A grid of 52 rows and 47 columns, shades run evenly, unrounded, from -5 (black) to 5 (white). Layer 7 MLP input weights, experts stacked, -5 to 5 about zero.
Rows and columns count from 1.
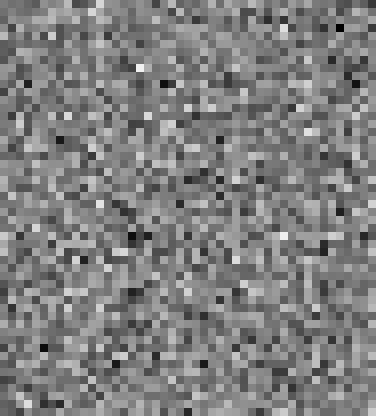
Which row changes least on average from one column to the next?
7
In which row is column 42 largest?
30
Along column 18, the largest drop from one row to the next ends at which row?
10
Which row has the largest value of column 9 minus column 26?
46
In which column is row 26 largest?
13
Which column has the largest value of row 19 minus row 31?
41
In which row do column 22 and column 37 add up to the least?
49
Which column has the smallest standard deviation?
27
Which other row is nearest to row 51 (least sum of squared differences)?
35
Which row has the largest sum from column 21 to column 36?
45
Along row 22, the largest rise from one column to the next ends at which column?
14
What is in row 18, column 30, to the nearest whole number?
2
